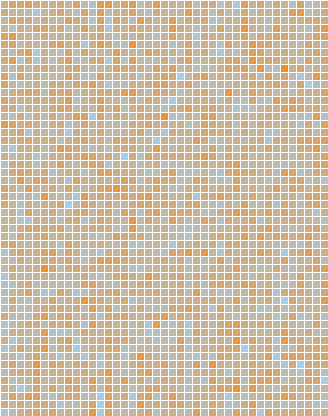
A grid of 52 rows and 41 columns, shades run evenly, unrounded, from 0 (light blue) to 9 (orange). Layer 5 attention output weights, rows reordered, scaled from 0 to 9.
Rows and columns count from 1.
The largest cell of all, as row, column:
9, 36
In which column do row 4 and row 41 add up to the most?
31
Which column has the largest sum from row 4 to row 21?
13
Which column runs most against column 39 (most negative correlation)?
20
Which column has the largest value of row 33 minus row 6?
28
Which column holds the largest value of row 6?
17
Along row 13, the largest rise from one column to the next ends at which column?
35
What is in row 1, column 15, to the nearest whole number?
4
